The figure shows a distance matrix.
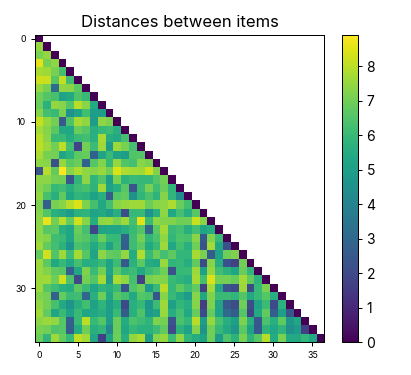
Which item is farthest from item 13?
22
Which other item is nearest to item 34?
35
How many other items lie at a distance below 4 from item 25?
7
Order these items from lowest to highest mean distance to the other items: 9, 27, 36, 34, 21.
21, 27, 9, 34, 36
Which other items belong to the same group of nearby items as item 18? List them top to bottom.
12
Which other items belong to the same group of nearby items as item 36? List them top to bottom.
8
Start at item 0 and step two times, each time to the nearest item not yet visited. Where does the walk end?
26
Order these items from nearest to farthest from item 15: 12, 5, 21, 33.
33, 21, 12, 5
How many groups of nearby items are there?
12
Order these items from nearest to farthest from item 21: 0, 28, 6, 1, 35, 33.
33, 35, 28, 6, 1, 0
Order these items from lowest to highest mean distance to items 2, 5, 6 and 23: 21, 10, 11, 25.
21, 25, 11, 10
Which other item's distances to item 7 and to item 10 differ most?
23
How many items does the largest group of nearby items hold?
8
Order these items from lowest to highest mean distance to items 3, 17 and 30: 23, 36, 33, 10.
33, 10, 23, 36
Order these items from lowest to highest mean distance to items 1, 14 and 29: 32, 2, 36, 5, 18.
5, 32, 36, 18, 2
